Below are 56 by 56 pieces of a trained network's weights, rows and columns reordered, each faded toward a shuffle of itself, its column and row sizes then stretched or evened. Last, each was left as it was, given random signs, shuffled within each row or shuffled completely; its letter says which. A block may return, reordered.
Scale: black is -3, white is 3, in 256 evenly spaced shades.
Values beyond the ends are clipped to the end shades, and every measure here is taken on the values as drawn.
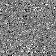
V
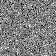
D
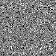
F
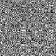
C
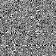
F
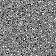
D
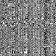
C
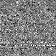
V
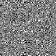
C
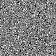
D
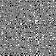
F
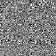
C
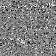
V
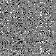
F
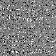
F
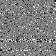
V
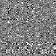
C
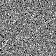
D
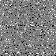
V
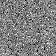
D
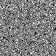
D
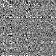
C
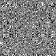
C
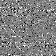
V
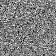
D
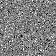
D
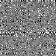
C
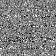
V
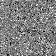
D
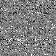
V
